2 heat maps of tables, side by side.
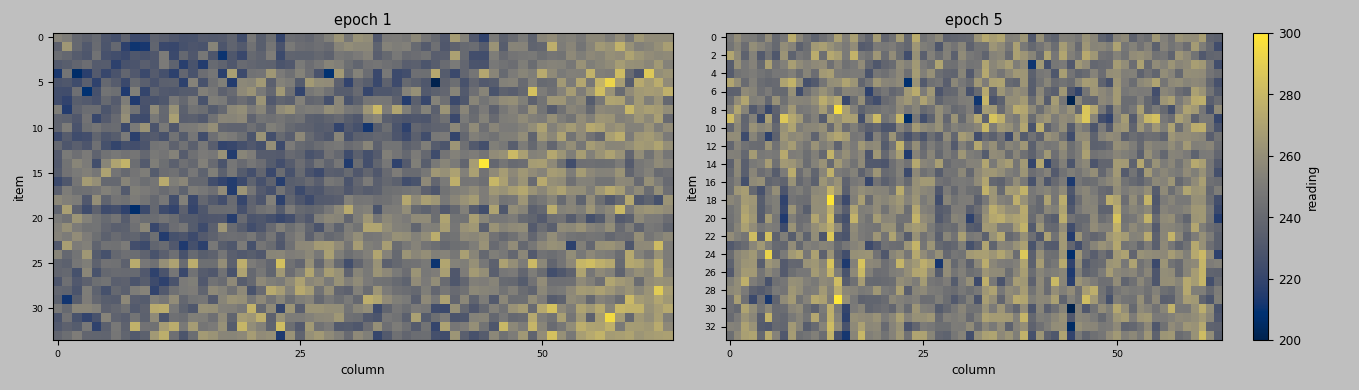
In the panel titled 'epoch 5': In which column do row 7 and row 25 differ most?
32
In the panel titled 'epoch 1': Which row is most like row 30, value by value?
33
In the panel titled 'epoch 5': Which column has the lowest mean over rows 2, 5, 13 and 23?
23
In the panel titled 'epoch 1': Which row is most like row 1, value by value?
19
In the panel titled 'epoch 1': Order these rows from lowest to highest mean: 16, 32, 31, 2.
2, 16, 31, 32
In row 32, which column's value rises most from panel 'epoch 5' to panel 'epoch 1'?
23
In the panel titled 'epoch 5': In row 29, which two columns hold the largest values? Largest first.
14, 46
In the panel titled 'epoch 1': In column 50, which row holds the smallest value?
20
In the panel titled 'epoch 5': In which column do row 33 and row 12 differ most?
15
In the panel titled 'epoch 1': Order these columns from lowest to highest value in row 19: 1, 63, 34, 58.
34, 63, 1, 58
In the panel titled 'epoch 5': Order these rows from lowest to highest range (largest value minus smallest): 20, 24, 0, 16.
0, 16, 20, 24
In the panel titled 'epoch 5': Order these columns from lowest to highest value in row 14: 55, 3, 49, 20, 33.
20, 49, 3, 55, 33
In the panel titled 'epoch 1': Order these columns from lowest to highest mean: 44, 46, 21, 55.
21, 44, 46, 55
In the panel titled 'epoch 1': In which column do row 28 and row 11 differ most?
22
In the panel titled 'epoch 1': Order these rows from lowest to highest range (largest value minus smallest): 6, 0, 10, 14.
0, 10, 6, 14
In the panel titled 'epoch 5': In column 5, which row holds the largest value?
24
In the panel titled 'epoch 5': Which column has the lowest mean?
44
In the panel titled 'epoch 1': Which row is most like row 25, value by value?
32
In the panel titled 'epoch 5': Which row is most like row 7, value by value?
27
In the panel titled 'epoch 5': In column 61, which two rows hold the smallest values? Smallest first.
2, 29
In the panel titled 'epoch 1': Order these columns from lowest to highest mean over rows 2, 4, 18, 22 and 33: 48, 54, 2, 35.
2, 35, 54, 48
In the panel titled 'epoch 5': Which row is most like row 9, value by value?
5
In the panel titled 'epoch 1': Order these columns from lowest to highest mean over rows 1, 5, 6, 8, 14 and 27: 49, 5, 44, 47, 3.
3, 5, 47, 44, 49
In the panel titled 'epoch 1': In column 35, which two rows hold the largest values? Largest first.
8, 22
